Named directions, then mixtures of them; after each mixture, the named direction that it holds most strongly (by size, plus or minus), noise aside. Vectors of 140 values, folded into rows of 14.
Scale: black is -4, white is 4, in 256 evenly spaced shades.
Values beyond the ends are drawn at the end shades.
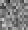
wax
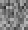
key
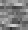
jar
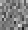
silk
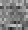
jar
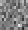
silk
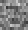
jar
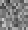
wax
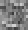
jar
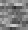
jar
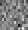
silk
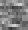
jar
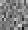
silk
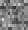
wax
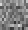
silk
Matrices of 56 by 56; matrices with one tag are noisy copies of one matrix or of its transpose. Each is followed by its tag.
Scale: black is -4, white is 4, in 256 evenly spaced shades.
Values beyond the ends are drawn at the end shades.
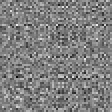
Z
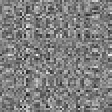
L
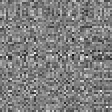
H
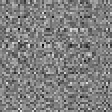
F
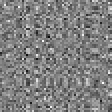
L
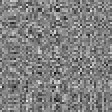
H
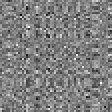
L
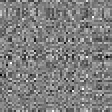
H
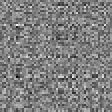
Z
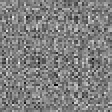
Z
